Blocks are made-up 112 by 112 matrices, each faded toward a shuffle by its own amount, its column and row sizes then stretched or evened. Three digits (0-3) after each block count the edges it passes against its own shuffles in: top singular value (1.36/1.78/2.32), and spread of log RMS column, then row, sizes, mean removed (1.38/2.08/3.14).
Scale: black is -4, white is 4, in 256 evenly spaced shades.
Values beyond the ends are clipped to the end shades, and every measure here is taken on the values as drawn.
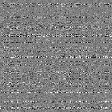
3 1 3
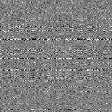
3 0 3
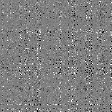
0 3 2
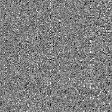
2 2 0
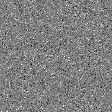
1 1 0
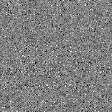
2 0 2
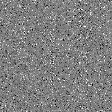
1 1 0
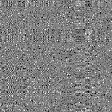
3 1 1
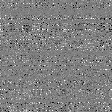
2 0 3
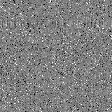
2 0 0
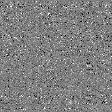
1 1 2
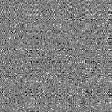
3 1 2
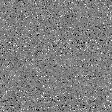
0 0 2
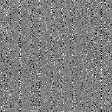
2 3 0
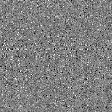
2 1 1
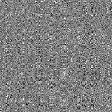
3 2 1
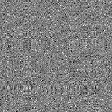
3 1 1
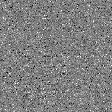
2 0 0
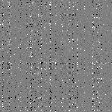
2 3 2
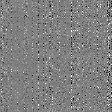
2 3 1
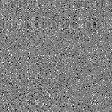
3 1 1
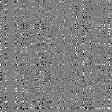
3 3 2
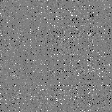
0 2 2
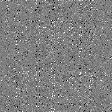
1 2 1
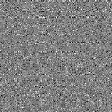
3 0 2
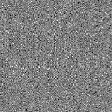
3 1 0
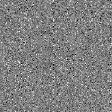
2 2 0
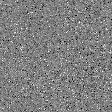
1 0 0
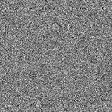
2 0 1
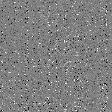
1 2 1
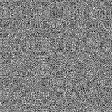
3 0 0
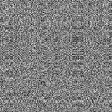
3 1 1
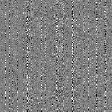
3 3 0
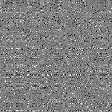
3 0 2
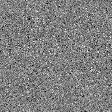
0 1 1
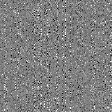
2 3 0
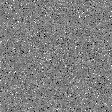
1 0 0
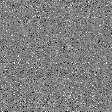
1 1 2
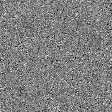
0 1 0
